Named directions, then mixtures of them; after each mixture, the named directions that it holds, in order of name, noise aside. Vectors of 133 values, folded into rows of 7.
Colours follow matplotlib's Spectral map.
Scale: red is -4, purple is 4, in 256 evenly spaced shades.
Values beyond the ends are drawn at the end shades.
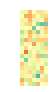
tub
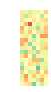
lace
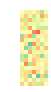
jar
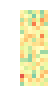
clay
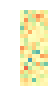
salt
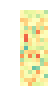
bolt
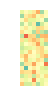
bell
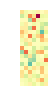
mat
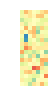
bolt.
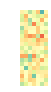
bell, clay.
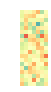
bell.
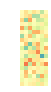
jar, salt.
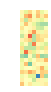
jar, mat, tub.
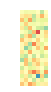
jar.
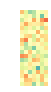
bolt, clay, lace.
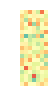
bell, clay.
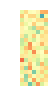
jar, salt, tub.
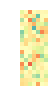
mat, tub.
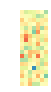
bolt.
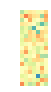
tub.
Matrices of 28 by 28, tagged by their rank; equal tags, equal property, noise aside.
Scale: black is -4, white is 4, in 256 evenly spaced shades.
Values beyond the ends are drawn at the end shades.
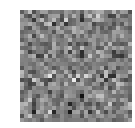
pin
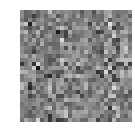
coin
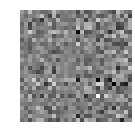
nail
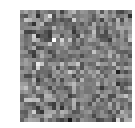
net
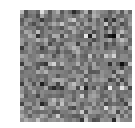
nail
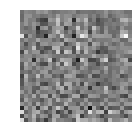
nail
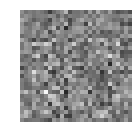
pin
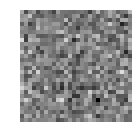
pin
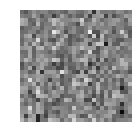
coin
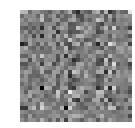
nail
